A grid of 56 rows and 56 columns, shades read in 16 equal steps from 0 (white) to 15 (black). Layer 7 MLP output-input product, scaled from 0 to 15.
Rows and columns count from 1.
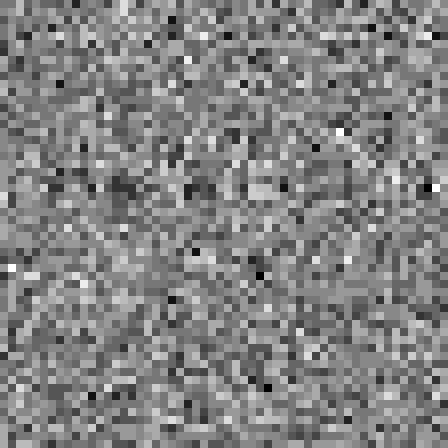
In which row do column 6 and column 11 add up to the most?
19
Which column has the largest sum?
40
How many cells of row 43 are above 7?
29
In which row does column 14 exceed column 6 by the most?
24
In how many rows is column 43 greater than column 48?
25
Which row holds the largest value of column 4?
5
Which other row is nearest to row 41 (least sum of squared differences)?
20
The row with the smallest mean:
21
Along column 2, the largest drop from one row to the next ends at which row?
34
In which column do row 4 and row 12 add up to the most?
47
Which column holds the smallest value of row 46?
15
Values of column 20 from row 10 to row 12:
7 5 3
